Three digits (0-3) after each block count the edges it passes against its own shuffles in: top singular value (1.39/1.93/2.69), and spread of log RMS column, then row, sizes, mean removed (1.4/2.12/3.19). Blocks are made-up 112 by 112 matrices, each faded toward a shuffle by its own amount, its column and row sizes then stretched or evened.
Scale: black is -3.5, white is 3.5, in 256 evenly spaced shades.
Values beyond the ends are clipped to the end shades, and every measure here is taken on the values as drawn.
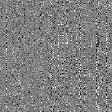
2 3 0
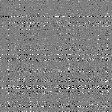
2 2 3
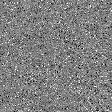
1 0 0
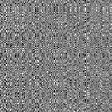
3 3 0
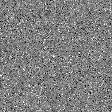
0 0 1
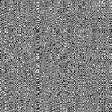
3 2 0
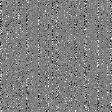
1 3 0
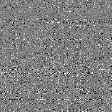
1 2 3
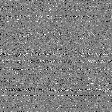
0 0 3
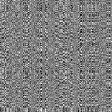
3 3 1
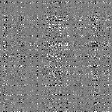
1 3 3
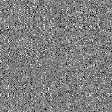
2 1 1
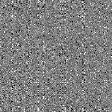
2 2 1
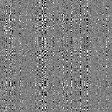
3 3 2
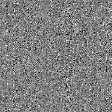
0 2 1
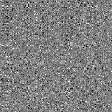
2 1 1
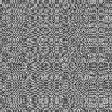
3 0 1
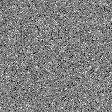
1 0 0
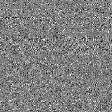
2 0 2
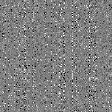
2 3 1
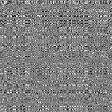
3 0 3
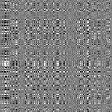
3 3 3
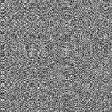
3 2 0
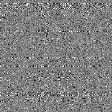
2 1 3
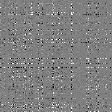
2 3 3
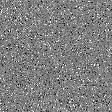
0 0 1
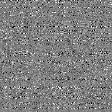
1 1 3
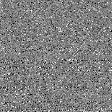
1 0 2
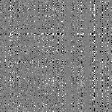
2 3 2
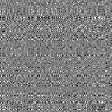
3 1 3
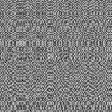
3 1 2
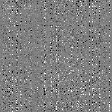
1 3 2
